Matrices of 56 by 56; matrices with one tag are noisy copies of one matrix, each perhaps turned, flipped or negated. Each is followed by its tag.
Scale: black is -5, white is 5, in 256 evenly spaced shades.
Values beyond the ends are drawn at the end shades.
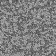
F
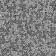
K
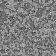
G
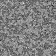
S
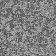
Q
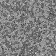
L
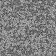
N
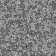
K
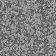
L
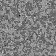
G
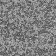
L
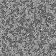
S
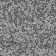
L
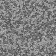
L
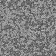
N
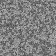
G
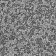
G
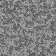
K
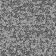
N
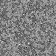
L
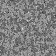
K
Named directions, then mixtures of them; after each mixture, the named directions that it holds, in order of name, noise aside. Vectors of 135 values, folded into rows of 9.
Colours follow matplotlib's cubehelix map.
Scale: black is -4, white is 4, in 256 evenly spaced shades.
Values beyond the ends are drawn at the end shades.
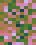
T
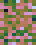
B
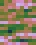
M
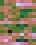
M, T.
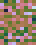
B.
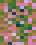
T.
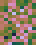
T.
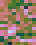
M, T.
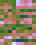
B, M, T.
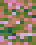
M, T.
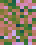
B, T.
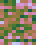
B, M, T.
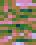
M, T.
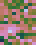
M, T.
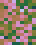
B, T.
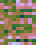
B, M, T.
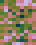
M, T.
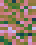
B, M, T.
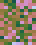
B, T.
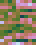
B, M, T.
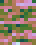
M, T.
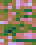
B, M.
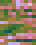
B, M.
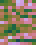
B, M.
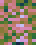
M, T.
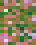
B, M, T.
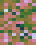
B, M, T.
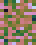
B.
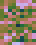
M, T.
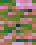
B, M, T.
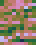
M.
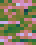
M.
